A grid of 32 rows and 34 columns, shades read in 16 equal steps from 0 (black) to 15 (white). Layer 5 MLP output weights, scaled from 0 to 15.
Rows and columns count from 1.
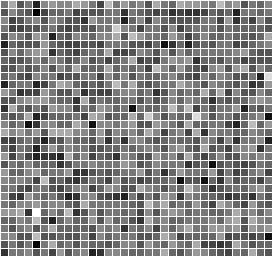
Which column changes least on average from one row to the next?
13
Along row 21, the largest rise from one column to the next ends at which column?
28
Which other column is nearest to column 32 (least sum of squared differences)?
3
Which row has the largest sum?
1
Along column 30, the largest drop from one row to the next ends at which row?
2
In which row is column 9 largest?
27
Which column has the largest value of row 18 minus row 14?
17
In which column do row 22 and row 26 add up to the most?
5
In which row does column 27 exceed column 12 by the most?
16
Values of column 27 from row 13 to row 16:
3 5 5 7
